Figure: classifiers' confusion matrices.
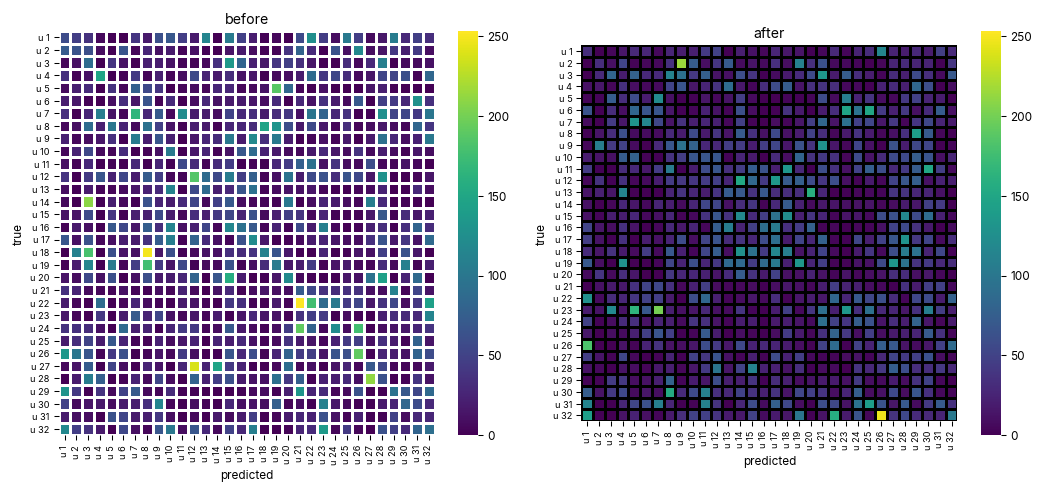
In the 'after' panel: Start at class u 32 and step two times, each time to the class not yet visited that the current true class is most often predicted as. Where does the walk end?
u 1
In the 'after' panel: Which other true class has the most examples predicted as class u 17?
u 12
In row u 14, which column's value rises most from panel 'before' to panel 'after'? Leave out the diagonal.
u 18
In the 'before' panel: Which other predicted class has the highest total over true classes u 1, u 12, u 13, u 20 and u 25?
u 15
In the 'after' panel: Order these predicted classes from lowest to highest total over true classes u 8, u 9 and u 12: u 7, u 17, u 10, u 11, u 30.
u 7, u 11, u 30, u 10, u 17
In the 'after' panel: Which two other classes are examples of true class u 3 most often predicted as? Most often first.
u 21, u 8
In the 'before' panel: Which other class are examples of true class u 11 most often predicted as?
u 22
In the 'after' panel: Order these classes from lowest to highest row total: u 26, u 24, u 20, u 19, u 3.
u 20, u 24, u 26, u 3, u 19
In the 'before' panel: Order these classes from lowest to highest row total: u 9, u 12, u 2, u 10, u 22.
u 10, u 2, u 9, u 22, u 12
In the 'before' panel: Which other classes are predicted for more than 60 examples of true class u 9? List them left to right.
u 7, u 15, u 17, u 19, u 28, u 32
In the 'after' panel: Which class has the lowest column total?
u 2
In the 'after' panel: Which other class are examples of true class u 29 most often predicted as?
u 8
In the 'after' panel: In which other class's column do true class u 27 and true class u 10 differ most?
u 5
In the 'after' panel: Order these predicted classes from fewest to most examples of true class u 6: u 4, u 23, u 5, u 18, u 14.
u 4, u 18, u 14, u 5, u 23
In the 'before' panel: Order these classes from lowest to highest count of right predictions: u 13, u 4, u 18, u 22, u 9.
u 9, u 13, u 18, u 4, u 22
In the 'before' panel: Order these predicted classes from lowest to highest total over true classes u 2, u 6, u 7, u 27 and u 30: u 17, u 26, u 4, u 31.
u 17, u 4, u 26, u 31
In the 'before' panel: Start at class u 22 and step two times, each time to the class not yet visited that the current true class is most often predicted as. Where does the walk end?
u 29
